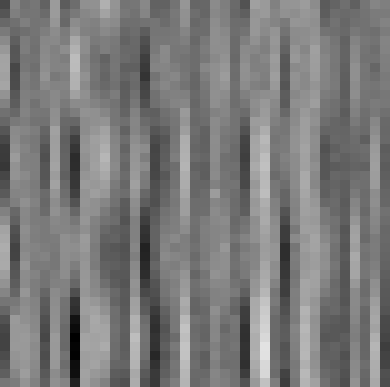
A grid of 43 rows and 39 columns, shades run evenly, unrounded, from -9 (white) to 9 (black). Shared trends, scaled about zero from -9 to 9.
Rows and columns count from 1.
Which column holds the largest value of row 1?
1
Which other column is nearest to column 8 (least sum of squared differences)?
25
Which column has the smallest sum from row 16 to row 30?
27
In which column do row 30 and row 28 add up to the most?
15
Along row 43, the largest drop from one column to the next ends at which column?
9
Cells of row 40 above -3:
33
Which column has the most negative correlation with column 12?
36
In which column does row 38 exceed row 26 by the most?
8
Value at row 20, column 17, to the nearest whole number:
3
